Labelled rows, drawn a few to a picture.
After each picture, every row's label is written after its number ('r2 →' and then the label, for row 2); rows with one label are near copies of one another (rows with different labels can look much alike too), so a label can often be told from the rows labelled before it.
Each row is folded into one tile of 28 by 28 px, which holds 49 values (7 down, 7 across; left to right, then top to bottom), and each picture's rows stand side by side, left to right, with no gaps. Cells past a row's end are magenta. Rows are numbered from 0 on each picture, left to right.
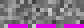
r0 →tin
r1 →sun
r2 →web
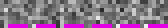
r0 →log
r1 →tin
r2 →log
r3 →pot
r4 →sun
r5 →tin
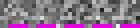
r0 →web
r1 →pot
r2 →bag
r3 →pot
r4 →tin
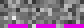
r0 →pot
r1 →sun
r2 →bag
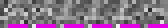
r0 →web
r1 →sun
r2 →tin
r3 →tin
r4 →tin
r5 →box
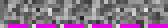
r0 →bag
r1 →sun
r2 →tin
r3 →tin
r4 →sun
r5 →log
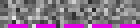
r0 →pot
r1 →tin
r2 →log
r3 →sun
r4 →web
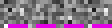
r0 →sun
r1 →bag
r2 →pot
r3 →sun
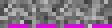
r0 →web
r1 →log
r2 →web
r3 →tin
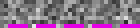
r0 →pot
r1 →tin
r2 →bag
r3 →tin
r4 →pot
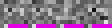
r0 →sun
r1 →sun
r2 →tin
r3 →box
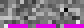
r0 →tin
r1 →web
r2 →box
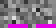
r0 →pot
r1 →box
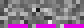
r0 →web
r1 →box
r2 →tin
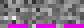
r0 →pot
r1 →sun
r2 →bag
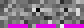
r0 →web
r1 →box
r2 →sun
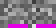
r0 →web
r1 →sun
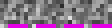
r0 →bag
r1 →tin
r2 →pot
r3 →bag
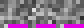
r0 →tin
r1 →web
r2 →tin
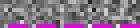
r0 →box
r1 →sun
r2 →log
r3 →sun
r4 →tin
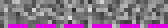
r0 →log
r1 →web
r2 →pot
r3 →log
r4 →bag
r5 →bag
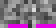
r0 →bag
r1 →log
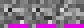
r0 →box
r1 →box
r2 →web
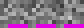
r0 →web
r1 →web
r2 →pot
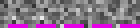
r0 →pot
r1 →pot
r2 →sun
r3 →log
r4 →tin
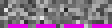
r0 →web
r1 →pot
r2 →box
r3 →bag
